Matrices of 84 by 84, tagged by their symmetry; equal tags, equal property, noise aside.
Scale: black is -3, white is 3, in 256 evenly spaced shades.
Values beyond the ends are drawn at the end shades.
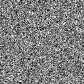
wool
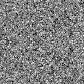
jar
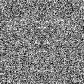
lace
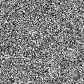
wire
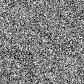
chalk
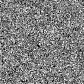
chalk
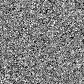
chalk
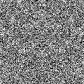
lace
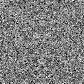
lace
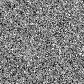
chalk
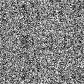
jar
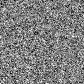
chalk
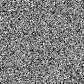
wire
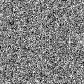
jar
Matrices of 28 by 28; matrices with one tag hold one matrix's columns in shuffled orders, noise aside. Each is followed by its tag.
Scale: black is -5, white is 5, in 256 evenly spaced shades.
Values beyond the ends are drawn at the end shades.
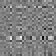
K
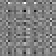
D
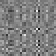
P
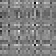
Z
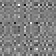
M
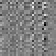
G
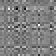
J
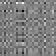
D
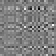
J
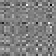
M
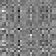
P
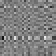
K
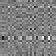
K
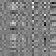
G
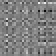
D
